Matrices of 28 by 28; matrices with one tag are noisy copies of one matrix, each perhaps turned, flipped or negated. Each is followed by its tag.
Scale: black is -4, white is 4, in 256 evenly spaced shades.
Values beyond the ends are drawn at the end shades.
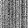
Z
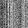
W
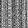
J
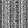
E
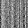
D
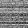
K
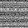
J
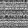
E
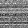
K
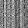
K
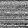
D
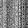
W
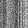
W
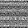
J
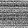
Z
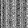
J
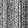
W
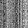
W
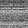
W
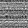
E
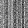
K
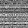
K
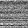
D
